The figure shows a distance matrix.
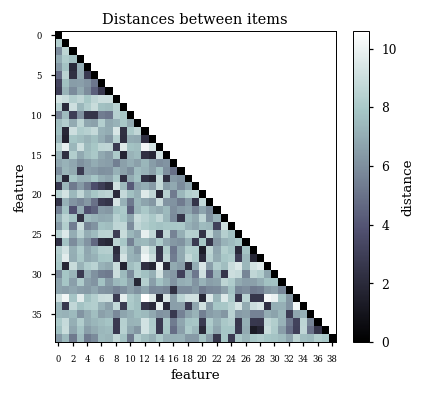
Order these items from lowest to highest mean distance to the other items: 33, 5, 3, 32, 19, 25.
32, 19, 5, 25, 3, 33
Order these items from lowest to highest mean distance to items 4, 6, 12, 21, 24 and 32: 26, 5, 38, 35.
26, 5, 38, 35
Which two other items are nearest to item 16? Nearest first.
32, 35
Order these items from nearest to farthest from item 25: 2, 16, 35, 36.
36, 16, 35, 2
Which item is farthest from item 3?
33
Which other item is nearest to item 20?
27
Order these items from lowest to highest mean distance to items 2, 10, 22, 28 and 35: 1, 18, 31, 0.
0, 31, 18, 1
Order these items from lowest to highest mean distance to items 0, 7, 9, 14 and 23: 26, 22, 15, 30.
26, 30, 15, 22
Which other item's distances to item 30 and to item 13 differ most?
1
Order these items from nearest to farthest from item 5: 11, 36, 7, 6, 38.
7, 6, 38, 11, 36
